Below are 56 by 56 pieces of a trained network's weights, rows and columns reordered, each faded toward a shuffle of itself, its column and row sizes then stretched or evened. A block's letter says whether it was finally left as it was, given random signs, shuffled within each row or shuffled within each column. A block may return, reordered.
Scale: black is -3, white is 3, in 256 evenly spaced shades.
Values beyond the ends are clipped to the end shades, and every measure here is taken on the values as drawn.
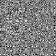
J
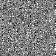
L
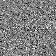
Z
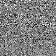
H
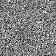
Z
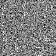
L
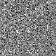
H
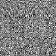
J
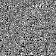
H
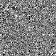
H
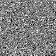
Z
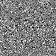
Z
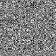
J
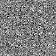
H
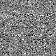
Z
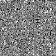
H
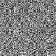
J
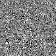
H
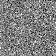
L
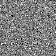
Z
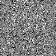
L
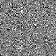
J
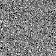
L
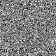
Z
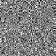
J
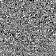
Z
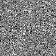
H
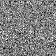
Z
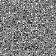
L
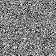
Z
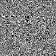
H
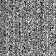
L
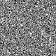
L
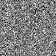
L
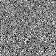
Z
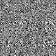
H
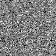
Z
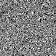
Z
